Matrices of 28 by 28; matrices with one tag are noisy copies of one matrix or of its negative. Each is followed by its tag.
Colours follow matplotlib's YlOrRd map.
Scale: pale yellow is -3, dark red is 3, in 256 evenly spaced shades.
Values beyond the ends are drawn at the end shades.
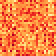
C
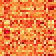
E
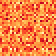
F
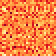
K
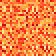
K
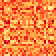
E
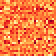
E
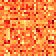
E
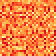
K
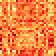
C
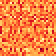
F
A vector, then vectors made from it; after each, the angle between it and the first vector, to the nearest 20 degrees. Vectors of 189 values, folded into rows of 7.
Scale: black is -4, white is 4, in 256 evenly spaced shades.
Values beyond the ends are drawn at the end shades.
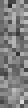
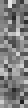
160 degrees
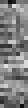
60 degrees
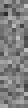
80 degrees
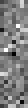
100 degrees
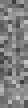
60 degrees
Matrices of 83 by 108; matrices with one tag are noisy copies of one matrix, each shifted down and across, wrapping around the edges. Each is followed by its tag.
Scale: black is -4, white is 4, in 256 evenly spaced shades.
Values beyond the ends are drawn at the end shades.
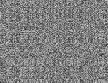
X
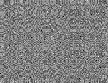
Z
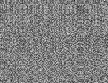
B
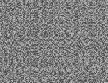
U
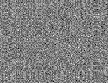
B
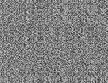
B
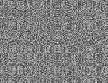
X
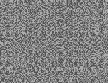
U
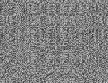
X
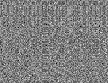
B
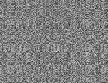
X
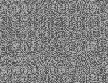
X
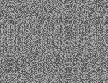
B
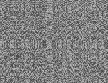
Z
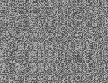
X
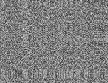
Z
